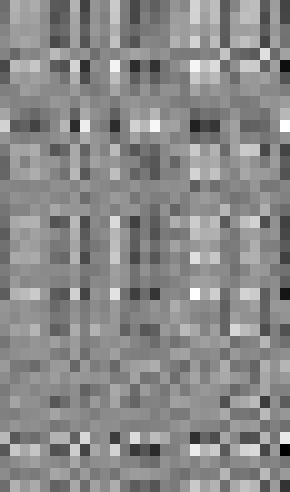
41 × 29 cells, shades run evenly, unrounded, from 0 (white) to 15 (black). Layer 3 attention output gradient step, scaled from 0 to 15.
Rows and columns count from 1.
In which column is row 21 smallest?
12
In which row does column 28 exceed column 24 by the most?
28
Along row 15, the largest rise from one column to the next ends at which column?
9
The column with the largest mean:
29
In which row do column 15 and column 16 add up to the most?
38
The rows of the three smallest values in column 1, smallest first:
11, 37, 10
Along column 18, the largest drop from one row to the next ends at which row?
19
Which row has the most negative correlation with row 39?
31
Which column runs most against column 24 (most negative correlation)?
13
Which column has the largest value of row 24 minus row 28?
24
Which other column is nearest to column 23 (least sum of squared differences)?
6
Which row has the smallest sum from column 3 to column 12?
25
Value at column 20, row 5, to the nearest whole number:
8
